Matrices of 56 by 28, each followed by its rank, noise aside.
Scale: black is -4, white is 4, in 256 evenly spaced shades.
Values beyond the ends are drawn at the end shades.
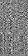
six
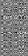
three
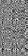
six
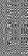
four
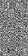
six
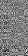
four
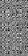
three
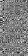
six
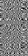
four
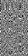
five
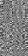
five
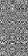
three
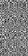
five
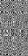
three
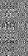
three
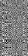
four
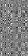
three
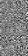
six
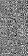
six
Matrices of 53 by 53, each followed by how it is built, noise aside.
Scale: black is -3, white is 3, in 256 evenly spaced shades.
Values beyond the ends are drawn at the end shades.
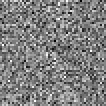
blocks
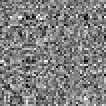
low rank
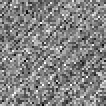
Hankel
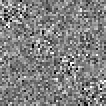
block diagonal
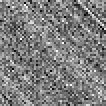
Toeplitz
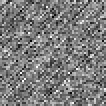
Hankel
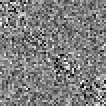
block diagonal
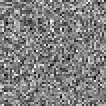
blocks
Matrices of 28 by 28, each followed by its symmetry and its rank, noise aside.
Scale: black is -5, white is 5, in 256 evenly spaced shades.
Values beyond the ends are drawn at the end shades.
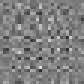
no symmetry, rank three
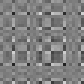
symmetric, rank one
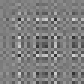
symmetric, rank one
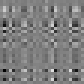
no symmetry, rank one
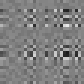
no symmetry, rank one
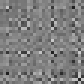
symmetric, rank three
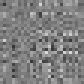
no symmetry, rank three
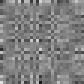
no symmetry, rank two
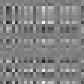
no symmetry, rank one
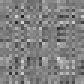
symmetric, rank two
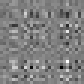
antisymmetric, rank two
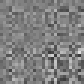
no symmetry, rank two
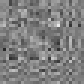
no symmetry, rank three
